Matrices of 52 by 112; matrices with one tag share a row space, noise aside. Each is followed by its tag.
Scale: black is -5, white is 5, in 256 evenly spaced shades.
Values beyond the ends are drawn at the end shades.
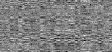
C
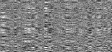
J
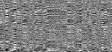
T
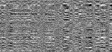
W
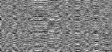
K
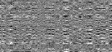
W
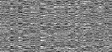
C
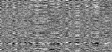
K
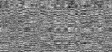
C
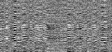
T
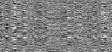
T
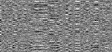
K
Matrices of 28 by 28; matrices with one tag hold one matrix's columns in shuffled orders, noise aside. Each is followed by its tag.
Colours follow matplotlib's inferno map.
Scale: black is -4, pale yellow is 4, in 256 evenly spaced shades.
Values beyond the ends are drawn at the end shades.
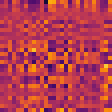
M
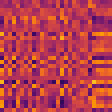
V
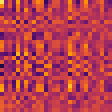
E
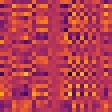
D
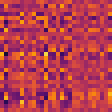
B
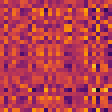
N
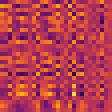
D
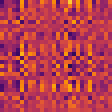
E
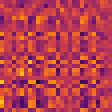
V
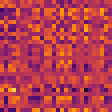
N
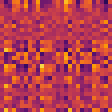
M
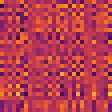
D
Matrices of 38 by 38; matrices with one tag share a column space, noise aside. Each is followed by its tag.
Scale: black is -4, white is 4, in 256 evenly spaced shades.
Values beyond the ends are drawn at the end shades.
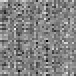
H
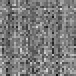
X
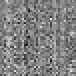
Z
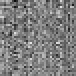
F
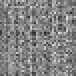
F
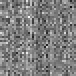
F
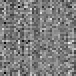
H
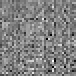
Z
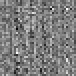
X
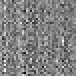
Z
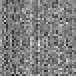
Z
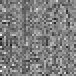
Z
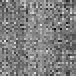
H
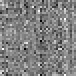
H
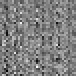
Z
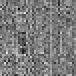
X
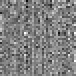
F
